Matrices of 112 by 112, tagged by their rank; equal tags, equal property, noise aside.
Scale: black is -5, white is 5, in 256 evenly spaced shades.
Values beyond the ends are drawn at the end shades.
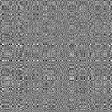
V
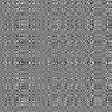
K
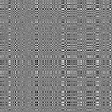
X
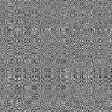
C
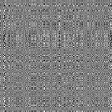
V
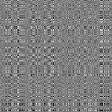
K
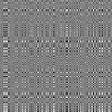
X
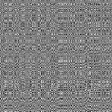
C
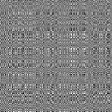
V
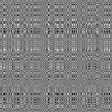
K
